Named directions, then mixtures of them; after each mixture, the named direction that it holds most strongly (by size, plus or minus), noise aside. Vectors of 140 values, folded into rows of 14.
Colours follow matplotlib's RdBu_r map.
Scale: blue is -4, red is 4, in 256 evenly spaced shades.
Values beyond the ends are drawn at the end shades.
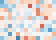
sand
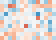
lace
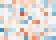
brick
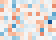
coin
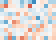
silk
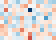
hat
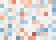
brick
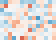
silk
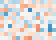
lace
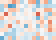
lace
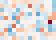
coin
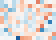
sand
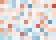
coin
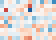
hat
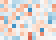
coin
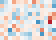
coin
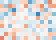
lace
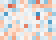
lace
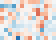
sand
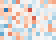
hat
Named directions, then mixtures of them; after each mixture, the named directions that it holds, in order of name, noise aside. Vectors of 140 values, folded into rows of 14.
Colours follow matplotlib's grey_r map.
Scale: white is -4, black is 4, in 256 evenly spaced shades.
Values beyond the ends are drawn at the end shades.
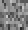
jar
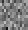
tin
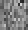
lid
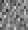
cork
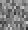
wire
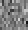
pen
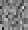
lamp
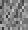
lamp, lid.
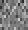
cork, lamp, lid.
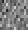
cork.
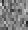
pen, tin.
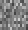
lid, tin, wire.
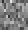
jar, tin.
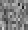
jar, lamp, lid.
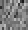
lamp, lid.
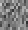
cork, pen.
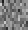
pen, tin.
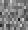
cork, jar, pen.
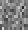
lamp.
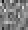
jar, lamp, tin.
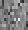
lid, pen.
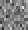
lamp, tin, wire.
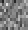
cork, tin.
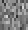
cork, jar.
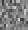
cork, pen.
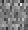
lid, tin.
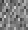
cork.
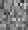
lid.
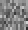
wire.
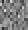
jar, lamp, tin.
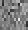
lid, pen.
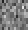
cork, jar, lamp.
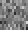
wire.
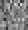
lid, tin.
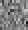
pen.
